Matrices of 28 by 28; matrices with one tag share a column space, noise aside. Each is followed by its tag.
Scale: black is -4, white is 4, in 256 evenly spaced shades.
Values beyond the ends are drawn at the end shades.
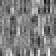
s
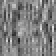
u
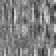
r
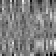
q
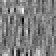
s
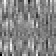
q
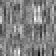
r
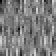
s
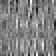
q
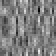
s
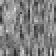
r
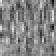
u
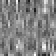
q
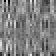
q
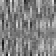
q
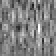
u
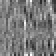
q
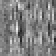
u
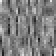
s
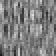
r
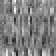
s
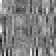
s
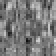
u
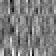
s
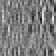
r
